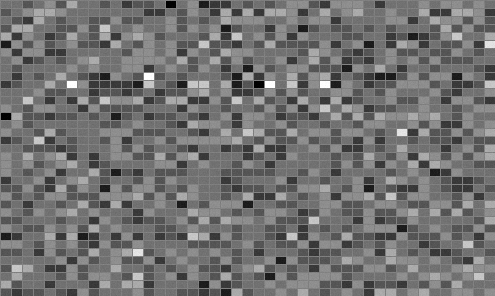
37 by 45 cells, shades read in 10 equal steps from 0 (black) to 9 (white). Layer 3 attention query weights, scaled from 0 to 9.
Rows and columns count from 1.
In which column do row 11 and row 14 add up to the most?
30
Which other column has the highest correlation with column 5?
27
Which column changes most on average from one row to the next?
1
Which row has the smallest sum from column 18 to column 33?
19
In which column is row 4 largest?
10
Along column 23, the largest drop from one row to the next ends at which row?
26
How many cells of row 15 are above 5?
6
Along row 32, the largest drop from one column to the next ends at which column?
14
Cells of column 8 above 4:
9
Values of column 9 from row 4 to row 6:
3 3 3
